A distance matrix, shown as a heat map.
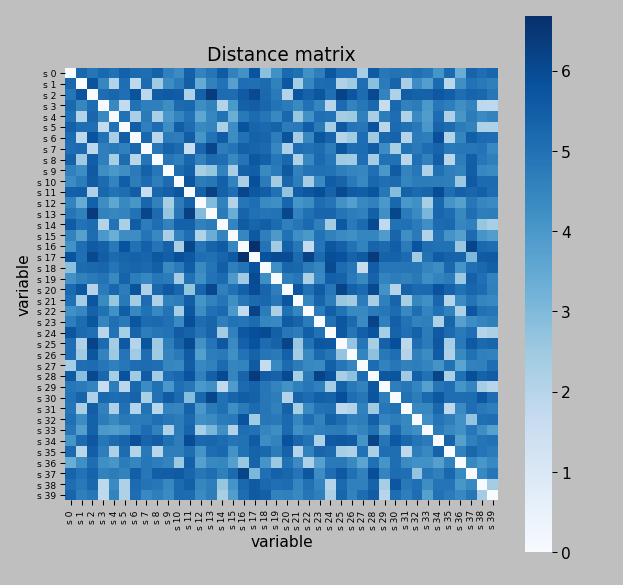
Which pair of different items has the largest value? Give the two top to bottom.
s 16, s 17
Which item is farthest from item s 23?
s 28
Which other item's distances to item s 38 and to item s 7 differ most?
s 11
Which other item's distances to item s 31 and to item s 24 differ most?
s 25
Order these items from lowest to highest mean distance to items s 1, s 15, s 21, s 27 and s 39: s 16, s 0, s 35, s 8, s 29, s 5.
s 35, s 8, s 29, s 5, s 0, s 16
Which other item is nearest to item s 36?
s 22
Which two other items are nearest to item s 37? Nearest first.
s 32, s 17
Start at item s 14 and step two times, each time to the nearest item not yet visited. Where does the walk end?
s 3
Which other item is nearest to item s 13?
s 9
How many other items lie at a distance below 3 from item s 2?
4
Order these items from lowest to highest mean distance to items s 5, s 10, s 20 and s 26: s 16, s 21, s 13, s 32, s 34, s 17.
s 21, s 16, s 32, s 13, s 34, s 17
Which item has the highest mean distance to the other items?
s 17
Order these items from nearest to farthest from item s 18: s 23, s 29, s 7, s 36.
s 36, s 23, s 29, s 7
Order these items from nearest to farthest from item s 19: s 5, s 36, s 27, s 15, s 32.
s 36, s 15, s 27, s 32, s 5
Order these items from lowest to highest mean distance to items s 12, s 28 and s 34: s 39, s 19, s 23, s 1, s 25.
s 1, s 25, s 23, s 19, s 39
